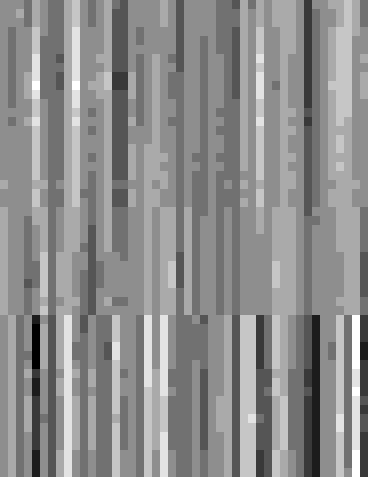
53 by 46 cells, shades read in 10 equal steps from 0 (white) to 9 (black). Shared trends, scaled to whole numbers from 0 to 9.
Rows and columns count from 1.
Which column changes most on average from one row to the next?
5
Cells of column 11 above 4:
25
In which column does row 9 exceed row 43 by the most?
15
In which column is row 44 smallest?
45
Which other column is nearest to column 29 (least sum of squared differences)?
2
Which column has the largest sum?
39
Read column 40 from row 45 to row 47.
8 8 8
